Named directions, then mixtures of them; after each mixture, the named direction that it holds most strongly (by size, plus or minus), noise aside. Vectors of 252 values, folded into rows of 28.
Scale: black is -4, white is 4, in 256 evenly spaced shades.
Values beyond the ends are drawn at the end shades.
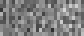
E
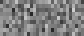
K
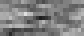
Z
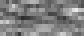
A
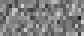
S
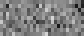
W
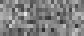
K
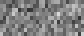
S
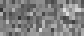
E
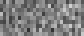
E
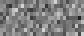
S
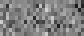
W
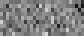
W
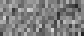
E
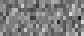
S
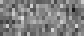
K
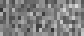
E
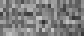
E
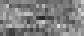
Z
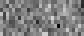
W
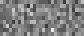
K
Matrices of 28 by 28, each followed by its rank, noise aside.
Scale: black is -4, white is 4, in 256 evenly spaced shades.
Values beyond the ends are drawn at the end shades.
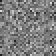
six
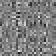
four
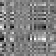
two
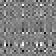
two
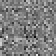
six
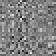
four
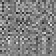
four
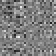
four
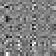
three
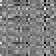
three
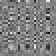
two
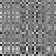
two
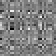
two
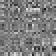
four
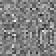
six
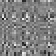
three
